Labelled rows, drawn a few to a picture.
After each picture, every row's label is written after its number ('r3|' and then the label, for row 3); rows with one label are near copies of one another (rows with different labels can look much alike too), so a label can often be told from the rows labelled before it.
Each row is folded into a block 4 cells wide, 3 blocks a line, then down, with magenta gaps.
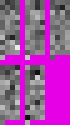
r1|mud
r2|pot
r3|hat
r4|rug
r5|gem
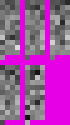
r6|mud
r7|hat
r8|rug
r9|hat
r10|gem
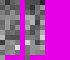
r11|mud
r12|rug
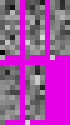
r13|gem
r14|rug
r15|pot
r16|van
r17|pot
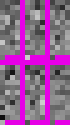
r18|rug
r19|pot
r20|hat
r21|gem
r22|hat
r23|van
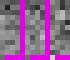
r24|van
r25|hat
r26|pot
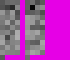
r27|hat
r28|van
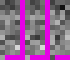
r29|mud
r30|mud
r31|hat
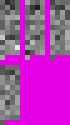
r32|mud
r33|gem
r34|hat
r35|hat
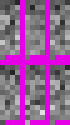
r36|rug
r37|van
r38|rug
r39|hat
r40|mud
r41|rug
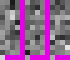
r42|pot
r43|gem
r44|mud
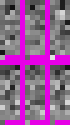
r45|gem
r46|van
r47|pot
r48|rug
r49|mud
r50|rug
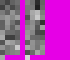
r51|mud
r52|pot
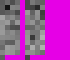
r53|van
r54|hat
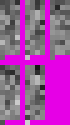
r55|rug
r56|pot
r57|van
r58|hat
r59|pot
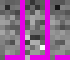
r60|van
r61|mud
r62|van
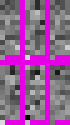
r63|mud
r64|pot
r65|mud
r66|pot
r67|gem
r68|van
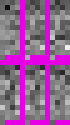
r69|van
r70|mud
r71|mud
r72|rug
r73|rug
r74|hat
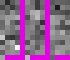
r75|mud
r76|pot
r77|van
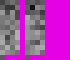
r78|hat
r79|van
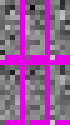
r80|gem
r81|van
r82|pot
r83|hat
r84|van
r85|pot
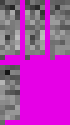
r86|hat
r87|hat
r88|van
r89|van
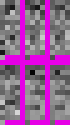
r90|gem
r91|hat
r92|hat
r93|mud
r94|van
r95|van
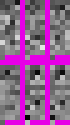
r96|rug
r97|mud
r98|hat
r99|van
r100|gem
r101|gem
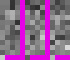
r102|pot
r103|hat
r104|mud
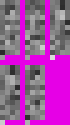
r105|gem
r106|mud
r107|pot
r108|pot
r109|gem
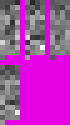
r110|rug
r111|mud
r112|hat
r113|mud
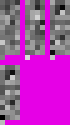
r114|rug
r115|pot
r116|gem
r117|gem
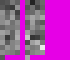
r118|hat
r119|mud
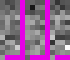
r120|mud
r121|van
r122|mud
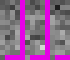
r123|hat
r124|mud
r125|van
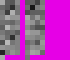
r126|gem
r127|van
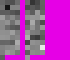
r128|van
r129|mud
